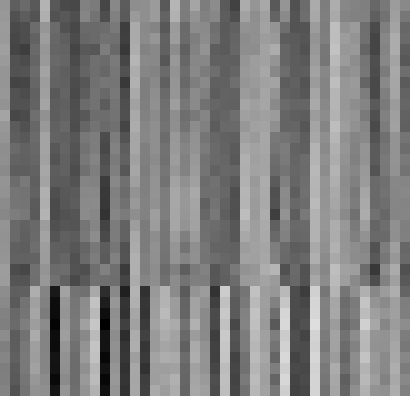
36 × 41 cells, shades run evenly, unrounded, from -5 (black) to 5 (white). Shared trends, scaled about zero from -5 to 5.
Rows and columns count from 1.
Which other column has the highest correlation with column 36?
28
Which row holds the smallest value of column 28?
20
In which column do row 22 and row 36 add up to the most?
32
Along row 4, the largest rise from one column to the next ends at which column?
14
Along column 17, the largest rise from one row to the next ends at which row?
27
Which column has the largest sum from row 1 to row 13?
34
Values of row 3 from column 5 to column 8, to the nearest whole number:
1 -1 -2 -2
